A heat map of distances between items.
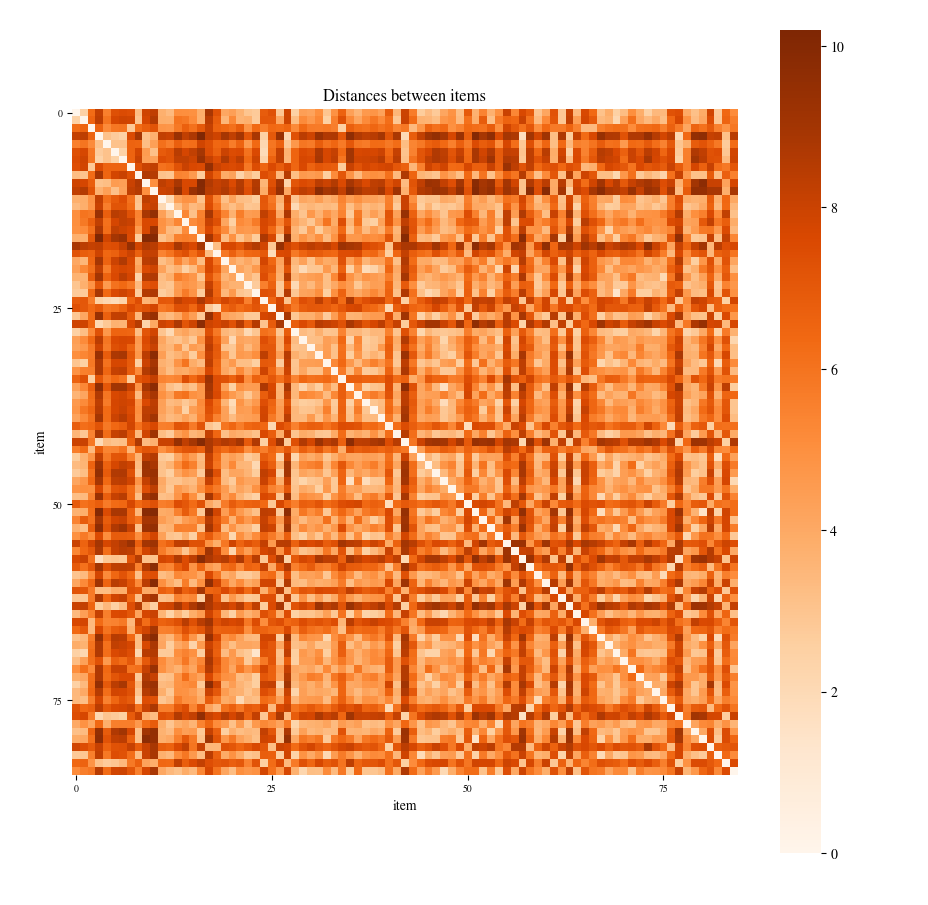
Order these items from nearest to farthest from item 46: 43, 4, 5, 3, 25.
43, 4, 25, 5, 3
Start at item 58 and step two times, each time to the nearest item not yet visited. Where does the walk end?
40
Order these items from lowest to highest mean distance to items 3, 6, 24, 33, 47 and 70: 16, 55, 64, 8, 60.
64, 60, 8, 16, 55
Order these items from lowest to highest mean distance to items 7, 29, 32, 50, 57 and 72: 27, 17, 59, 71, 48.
59, 48, 71, 27, 17
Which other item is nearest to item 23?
69
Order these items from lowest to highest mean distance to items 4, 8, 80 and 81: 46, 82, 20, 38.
82, 46, 20, 38
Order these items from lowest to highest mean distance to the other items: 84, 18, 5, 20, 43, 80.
20, 84, 80, 43, 18, 5
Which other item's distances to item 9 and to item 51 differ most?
80
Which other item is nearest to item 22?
28
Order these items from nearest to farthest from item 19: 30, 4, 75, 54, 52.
30, 75, 54, 52, 4
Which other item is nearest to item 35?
47
